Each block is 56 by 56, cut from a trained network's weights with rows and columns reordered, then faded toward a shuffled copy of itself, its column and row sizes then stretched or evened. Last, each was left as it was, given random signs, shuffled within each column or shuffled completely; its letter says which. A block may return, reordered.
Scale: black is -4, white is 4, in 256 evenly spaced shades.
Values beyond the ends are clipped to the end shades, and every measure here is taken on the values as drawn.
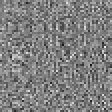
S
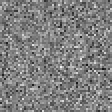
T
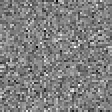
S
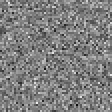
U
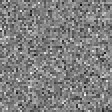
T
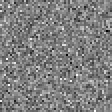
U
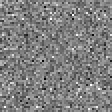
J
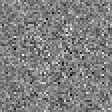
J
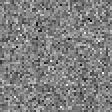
U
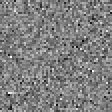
U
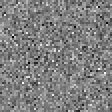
U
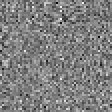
S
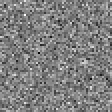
U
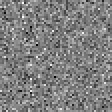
T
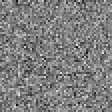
J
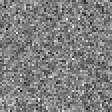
U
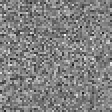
J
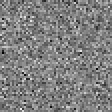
J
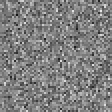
T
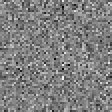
S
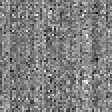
S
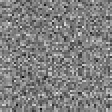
S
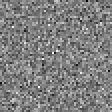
U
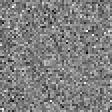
T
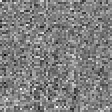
S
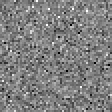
U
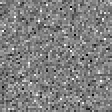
U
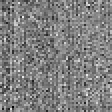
T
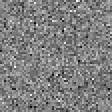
T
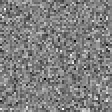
T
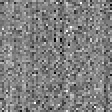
S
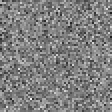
U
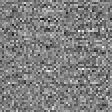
S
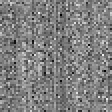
S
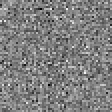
J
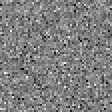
U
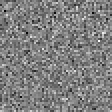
U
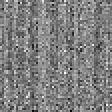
S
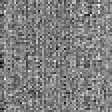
S
